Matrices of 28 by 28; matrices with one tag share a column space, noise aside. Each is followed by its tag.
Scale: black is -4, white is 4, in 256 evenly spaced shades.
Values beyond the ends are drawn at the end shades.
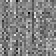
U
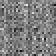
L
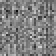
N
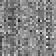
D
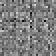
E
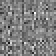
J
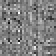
J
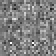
J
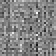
U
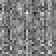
J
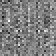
D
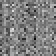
L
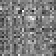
N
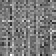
D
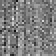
D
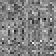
J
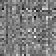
N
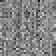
U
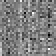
U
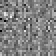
E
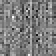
N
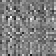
N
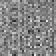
D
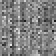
D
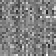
N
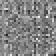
N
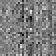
N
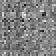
E
